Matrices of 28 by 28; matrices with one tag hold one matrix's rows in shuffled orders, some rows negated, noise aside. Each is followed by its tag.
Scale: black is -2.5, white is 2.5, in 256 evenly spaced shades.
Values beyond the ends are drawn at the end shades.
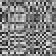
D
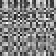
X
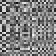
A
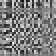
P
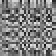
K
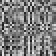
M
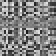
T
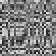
D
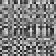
X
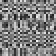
X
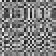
M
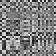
A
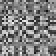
T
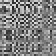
P
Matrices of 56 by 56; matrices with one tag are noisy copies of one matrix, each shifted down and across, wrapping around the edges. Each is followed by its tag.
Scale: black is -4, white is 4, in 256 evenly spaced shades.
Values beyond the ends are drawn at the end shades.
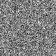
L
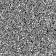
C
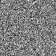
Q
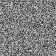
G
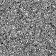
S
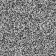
Q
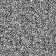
L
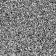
C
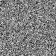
S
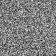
Q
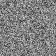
G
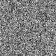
L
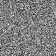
Q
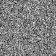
L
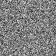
C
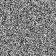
L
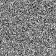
Q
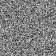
C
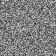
S
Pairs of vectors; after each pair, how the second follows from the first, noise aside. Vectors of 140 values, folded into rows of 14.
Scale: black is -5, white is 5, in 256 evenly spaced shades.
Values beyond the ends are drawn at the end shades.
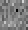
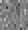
reversed, negated, partly zeroed.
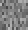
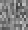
reversed, negated.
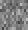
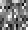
reversed, scaled up.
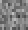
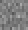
negated, shrunk.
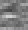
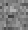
negated, partly zeroed.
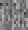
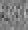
reversed, partly zeroed.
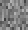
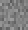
negated, shrunk.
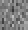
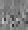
negated, partly zeroed.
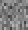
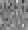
reversed, negated, partly zeroed.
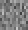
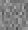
negated, shrunk.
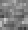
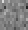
reversed, negated, partly zeroed.
